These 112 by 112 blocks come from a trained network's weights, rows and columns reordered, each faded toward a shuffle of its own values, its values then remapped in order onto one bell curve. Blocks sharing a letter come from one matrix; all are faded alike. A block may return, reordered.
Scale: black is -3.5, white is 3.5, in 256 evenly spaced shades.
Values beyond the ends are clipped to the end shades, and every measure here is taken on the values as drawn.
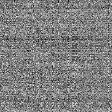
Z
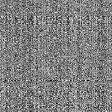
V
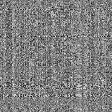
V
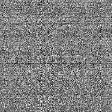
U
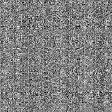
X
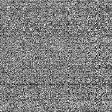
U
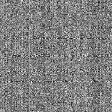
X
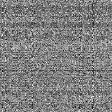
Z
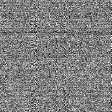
U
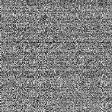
U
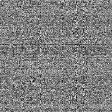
U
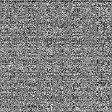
Z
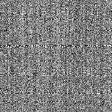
X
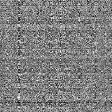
Z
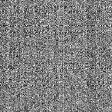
X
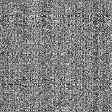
V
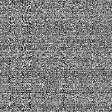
Z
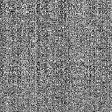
X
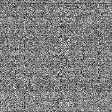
U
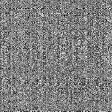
X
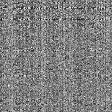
V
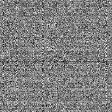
U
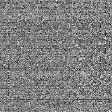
U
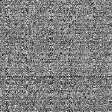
Z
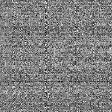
Z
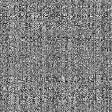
V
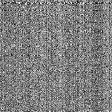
V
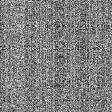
V
